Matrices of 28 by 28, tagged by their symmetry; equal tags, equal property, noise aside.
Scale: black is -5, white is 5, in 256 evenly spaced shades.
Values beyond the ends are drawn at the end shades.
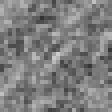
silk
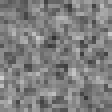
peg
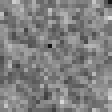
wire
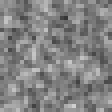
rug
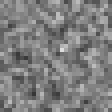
wire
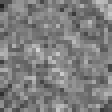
wire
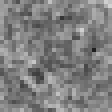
wire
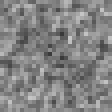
peg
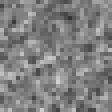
rug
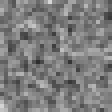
rug
